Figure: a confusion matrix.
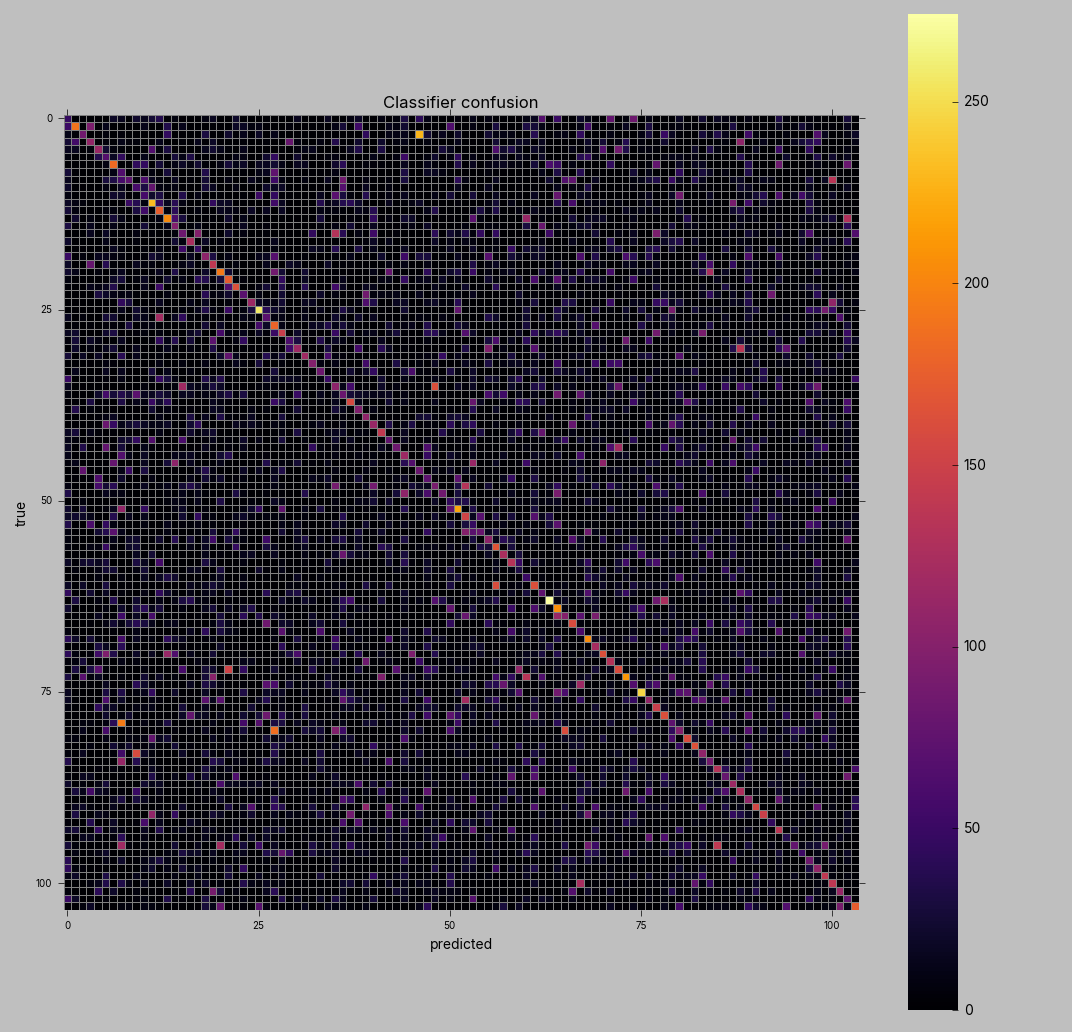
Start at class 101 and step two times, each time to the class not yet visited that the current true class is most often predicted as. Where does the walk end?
3
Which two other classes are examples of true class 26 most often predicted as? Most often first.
12, 101
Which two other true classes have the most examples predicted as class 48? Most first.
35, 63
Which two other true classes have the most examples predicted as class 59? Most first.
72, 75
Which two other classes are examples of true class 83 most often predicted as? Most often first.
9, 7
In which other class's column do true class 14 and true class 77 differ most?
62
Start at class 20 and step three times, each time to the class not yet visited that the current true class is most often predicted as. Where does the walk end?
27
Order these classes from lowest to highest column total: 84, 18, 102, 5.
84, 18, 5, 102
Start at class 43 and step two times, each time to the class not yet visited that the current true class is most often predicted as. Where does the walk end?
21
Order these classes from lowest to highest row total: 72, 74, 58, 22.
22, 58, 74, 72
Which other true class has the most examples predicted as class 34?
31
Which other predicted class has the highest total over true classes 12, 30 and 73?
88
